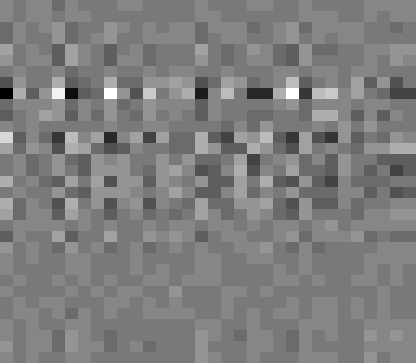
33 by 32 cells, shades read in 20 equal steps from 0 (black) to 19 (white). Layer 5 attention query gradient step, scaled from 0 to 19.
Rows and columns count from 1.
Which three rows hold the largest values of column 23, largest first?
9, 8, 16
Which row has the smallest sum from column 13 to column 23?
11
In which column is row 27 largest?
14
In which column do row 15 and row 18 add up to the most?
19
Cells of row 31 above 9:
15
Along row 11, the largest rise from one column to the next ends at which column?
25
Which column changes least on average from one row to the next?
27
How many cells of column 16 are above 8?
23
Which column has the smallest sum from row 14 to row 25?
26
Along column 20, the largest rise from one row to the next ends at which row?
10
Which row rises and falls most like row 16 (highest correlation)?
18
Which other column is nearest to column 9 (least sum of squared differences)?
5
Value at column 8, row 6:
9
